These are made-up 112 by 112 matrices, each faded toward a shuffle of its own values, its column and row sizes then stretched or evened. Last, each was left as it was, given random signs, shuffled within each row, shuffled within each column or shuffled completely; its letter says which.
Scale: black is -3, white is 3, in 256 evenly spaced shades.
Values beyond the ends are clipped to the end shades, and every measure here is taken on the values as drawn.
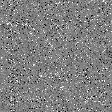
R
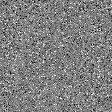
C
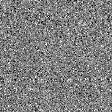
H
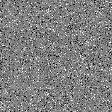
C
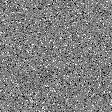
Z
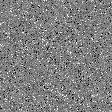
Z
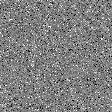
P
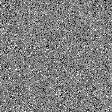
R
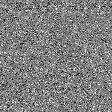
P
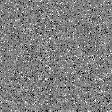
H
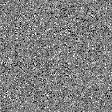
H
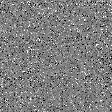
R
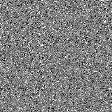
R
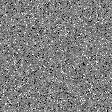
Z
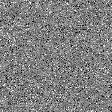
P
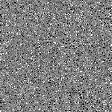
H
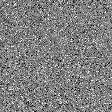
P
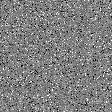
Z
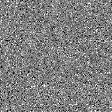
H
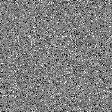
H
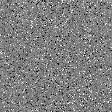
C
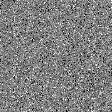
C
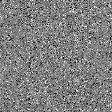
H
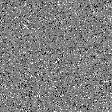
H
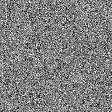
C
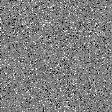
R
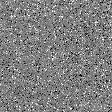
C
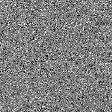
H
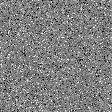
Z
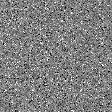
C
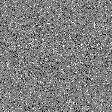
P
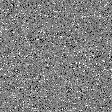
P
